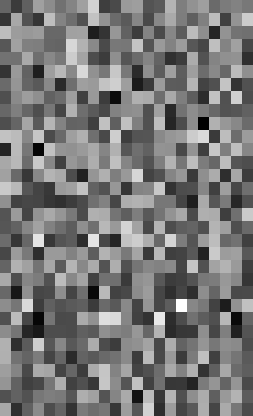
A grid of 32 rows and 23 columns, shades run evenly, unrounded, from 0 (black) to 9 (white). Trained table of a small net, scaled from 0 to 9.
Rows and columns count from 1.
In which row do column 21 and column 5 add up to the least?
24
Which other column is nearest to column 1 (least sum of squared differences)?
19
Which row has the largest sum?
11
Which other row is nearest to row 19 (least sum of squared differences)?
27
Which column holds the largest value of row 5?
7
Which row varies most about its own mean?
25
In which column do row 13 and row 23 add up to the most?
21
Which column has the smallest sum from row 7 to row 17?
14
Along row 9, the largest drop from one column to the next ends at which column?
16
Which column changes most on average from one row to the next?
4
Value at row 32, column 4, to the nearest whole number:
5
